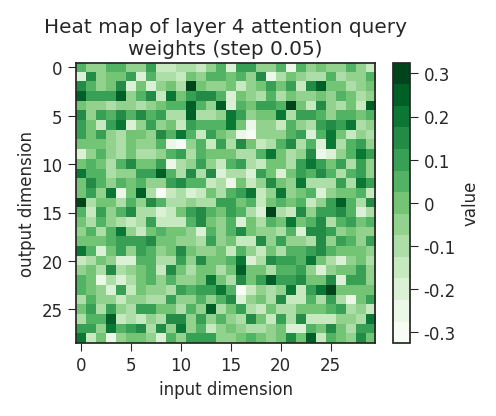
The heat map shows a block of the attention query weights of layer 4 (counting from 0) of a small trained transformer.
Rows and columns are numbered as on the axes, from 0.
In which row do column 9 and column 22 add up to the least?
8
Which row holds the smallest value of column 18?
15
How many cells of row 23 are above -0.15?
25
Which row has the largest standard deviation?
13
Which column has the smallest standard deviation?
1
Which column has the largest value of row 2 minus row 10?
11
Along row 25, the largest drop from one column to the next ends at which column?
14
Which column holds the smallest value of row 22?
2
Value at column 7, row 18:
0.15
